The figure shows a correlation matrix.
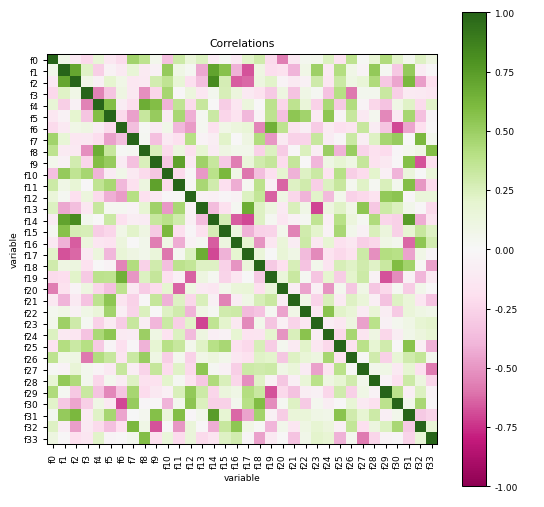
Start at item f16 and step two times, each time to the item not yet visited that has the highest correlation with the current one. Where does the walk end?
f7
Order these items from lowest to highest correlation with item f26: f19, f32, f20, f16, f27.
f20, f16, f27, f19, f32
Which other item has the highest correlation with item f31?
f14
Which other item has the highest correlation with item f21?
f5
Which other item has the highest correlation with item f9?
f11
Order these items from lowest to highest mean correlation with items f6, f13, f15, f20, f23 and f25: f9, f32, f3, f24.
f24, f9, f32, f3
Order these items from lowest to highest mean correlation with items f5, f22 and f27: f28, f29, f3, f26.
f29, f3, f28, f26
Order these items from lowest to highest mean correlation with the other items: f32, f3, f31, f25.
f3, f32, f25, f31
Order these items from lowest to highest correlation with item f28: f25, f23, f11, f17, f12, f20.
f17, f20, f12, f11, f25, f23
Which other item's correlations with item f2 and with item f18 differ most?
f30
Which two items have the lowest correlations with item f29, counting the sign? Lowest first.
f19, f5
